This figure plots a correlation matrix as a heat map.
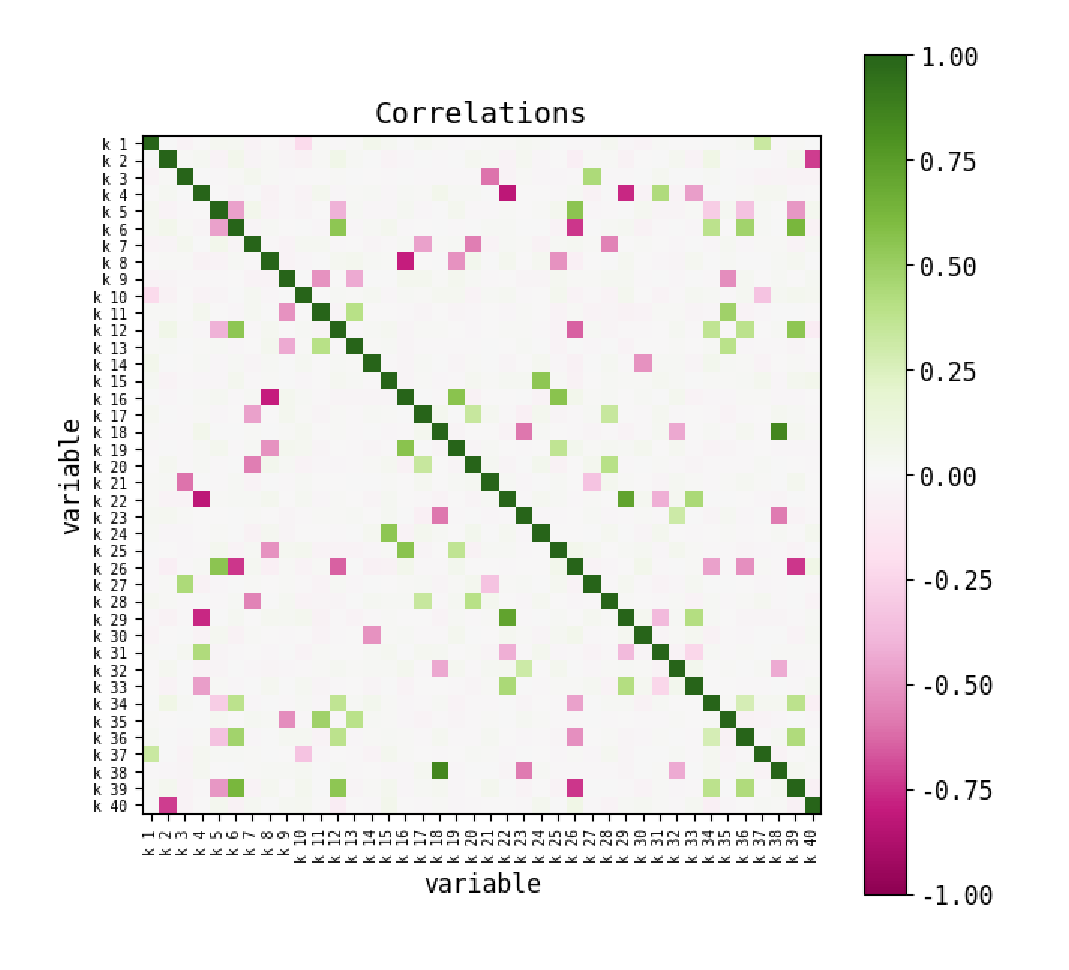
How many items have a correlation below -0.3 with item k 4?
3
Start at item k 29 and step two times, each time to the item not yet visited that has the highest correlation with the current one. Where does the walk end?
k 33
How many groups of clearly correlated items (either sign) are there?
11
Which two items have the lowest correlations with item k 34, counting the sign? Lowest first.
k 26, k 5
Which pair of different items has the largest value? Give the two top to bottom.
k 18, k 38
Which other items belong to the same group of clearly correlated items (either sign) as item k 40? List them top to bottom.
k 2
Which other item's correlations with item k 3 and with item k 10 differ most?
k 21
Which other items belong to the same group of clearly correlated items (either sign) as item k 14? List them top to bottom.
k 30
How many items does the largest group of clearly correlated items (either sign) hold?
7
